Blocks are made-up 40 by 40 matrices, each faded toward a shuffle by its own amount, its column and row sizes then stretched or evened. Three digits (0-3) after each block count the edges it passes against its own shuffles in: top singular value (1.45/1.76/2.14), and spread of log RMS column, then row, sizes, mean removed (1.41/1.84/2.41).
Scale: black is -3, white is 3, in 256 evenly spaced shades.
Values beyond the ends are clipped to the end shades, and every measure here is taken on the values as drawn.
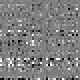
2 2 3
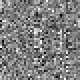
1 2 0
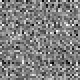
2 0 2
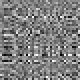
3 0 3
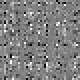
1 3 2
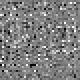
0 0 3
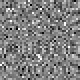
2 0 0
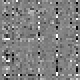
2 3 2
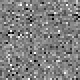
0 1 1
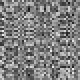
3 3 0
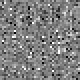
1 1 0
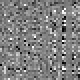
2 3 0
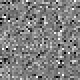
0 1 1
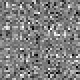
2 2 2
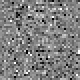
0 1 0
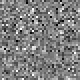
1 1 1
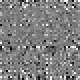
2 2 3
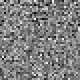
0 0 1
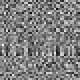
3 0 2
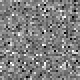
0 0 1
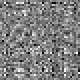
2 0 2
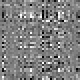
3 3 3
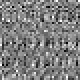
3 1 2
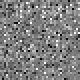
1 0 0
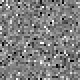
0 0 1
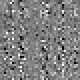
1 3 1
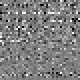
1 1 3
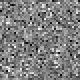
0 1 0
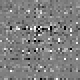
1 2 3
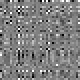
3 3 3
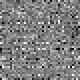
1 1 3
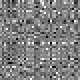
3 0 2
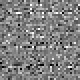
1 1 2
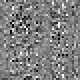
0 3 0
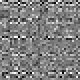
3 1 3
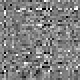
2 2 2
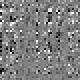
2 3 2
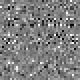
2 1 2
